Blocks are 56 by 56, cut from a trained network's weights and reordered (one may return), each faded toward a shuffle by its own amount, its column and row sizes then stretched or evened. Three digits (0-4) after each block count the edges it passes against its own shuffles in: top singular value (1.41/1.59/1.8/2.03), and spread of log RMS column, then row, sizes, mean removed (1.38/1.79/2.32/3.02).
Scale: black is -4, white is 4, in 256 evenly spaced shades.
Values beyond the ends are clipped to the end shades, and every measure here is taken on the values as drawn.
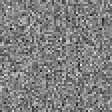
2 0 0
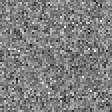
0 0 1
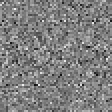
1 0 2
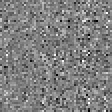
0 3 2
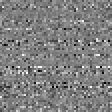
0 1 4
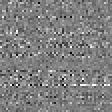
2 1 4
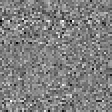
2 0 2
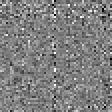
1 2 2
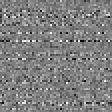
1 0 4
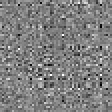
4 3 3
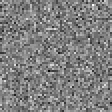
0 0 0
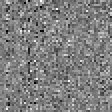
1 3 1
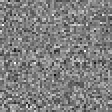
3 0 2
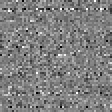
1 1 3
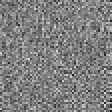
4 2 0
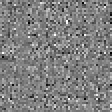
0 3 2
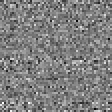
3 0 3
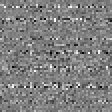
0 0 4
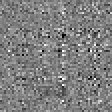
3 2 3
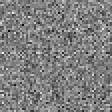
1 1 1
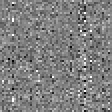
2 3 1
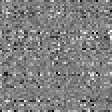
4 2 4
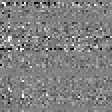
1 2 4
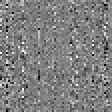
1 4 0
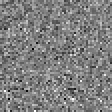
0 0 1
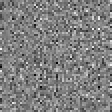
2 3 0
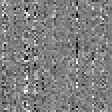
1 4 0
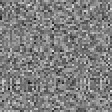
3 1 1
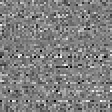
1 0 4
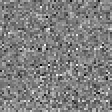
0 1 2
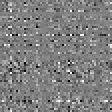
3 2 4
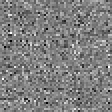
0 2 3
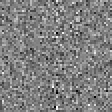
0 3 0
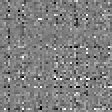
0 3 3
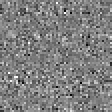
1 1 3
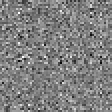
2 2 2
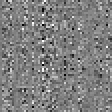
1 4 1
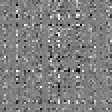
2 4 3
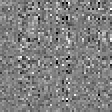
4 3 3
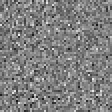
0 2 1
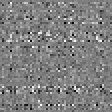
0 2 4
